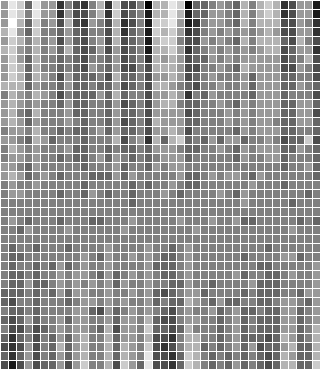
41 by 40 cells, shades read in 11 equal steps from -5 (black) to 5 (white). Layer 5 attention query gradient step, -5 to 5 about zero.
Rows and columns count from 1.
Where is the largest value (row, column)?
3, 2
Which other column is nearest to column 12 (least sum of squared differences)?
32
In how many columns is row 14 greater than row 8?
13
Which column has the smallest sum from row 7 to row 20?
19
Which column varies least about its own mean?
18
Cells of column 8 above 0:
10
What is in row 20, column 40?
-1
